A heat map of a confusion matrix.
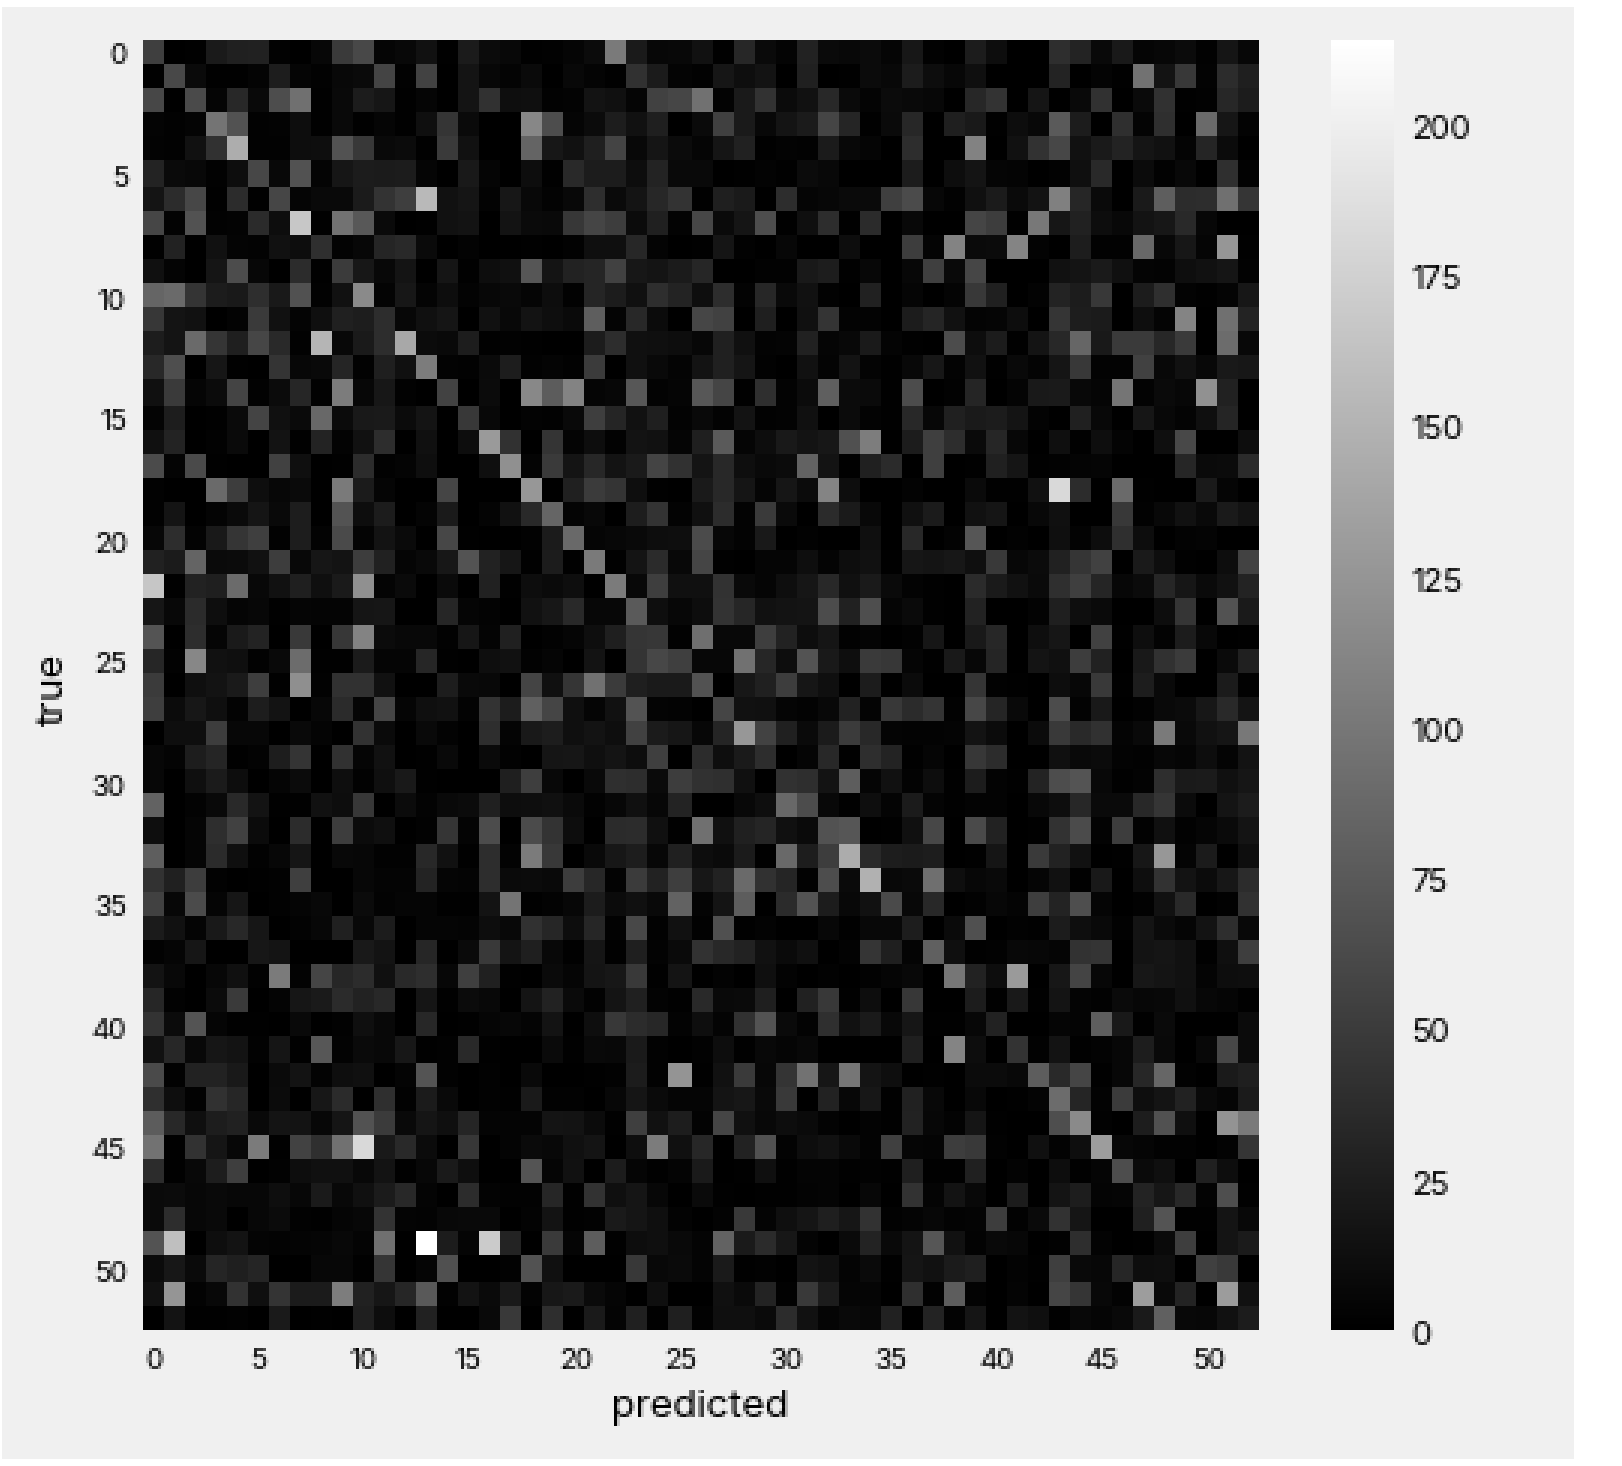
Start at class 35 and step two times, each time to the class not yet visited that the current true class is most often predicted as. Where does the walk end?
31
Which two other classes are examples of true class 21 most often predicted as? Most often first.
2, 15
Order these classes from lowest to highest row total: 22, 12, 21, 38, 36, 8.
36, 8, 38, 21, 22, 12
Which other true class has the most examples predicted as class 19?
14
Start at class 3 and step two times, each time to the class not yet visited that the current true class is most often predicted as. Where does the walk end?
43
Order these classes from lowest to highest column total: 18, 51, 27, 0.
27, 18, 51, 0
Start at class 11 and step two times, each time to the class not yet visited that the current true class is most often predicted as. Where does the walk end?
13
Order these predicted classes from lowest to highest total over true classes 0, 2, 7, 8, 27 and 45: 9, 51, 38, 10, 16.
16, 38, 51, 9, 10
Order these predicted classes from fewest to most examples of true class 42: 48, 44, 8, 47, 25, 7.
8, 7, 47, 44, 48, 25
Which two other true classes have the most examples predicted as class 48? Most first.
33, 28
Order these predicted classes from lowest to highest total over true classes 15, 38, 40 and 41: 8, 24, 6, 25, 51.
25, 24, 51, 6, 8
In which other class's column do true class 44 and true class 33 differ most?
51
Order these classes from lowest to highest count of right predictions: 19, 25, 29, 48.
29, 25, 48, 19
